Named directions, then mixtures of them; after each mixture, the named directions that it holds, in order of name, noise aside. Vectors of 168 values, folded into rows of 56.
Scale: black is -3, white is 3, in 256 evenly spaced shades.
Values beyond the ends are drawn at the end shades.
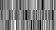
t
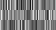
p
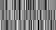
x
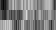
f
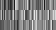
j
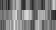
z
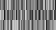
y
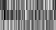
f, y.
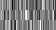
t, y.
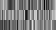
f, j, y.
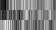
f.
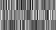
p.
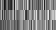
j.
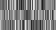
p, t.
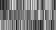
f, p, t.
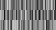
y.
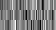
t.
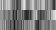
z.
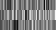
j, y.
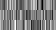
p, t, y.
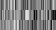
j, z.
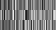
j, p, t.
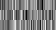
j, t, y.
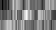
f, z.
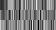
f, t, x.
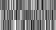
p, t, y.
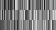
j.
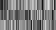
f, t.
